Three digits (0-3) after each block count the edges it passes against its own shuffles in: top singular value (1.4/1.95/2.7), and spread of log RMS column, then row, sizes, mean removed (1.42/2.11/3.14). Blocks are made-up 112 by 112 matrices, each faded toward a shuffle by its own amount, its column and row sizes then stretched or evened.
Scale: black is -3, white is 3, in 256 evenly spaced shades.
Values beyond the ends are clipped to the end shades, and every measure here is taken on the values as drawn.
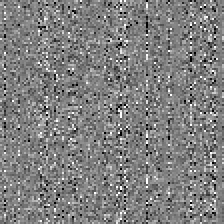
1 3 0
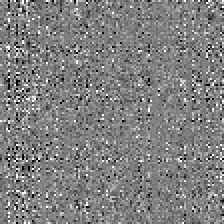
2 3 2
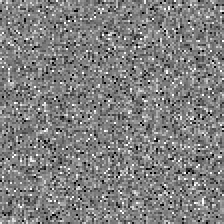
1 0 0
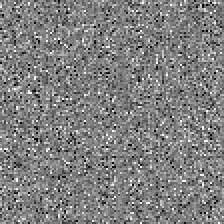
0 2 0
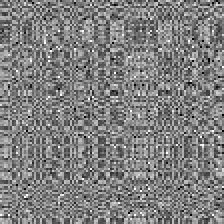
3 0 0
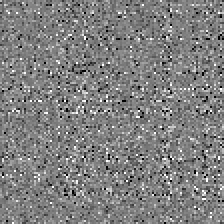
1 2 2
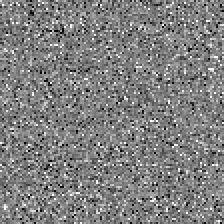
1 0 1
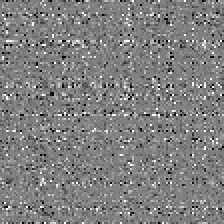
2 2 3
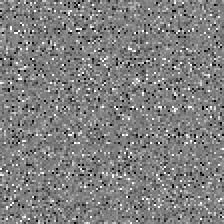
0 0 2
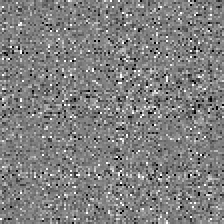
1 2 2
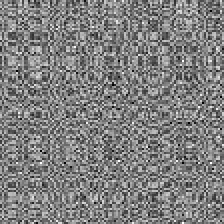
3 1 0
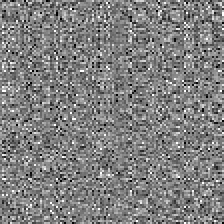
3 2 1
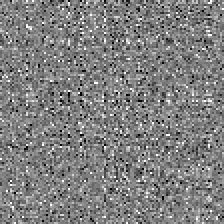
2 2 1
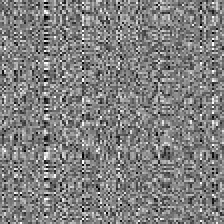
3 3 0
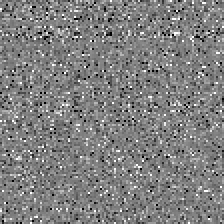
2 0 2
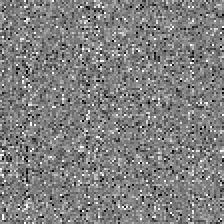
0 2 1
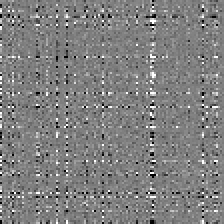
3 3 3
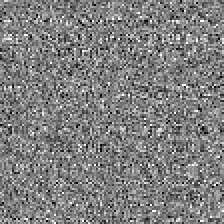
2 0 2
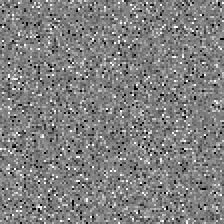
0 1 0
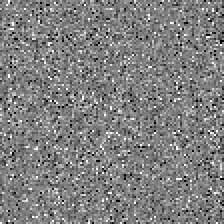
0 1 1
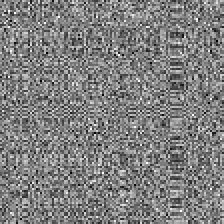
3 0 0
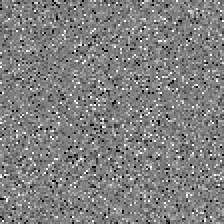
1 0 0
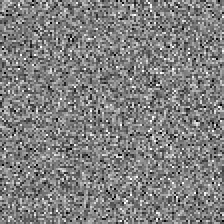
0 0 1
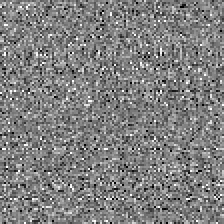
2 0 2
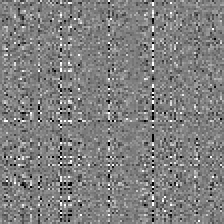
3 3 2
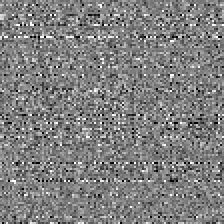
1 1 3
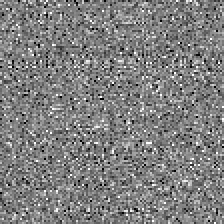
2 0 1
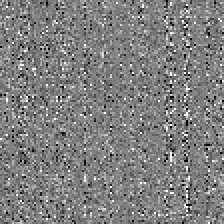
1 3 1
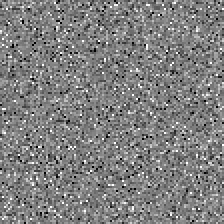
1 0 0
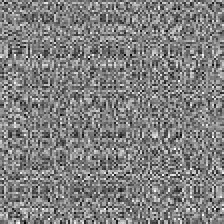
3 1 2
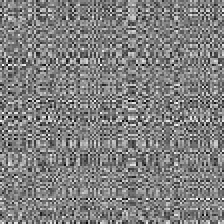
3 2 3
